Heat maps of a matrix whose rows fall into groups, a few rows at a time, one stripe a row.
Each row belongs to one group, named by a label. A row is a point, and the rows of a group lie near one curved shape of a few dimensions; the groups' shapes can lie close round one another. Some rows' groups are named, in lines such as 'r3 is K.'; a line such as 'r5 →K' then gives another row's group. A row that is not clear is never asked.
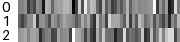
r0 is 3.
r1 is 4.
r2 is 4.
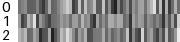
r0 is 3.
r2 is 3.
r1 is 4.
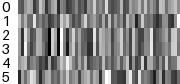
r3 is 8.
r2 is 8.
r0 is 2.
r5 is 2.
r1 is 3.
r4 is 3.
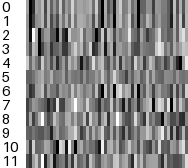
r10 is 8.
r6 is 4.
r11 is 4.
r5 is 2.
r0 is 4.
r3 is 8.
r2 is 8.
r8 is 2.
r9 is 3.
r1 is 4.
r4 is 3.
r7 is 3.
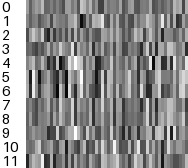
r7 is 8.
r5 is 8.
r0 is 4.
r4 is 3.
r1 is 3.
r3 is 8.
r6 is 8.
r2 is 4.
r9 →3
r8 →8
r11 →4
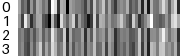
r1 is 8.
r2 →8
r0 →8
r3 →8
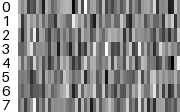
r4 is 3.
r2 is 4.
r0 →3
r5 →8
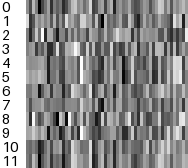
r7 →4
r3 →3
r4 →4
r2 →4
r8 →8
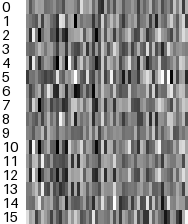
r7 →8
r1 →8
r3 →2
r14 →2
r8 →8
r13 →4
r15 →3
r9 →2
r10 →8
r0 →4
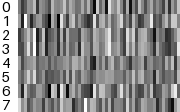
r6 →8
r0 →4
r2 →4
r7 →3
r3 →4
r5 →4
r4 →4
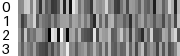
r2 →8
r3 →3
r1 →4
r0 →4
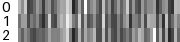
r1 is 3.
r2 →3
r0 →3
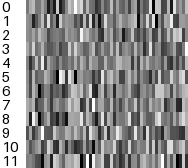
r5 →8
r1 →2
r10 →2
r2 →4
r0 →3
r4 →4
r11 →3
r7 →3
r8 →8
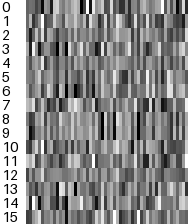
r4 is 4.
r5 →2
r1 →2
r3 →8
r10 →4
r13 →8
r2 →4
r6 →2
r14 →8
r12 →2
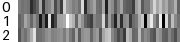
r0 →8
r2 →2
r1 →3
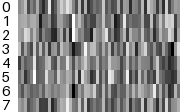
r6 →3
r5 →2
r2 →4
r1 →4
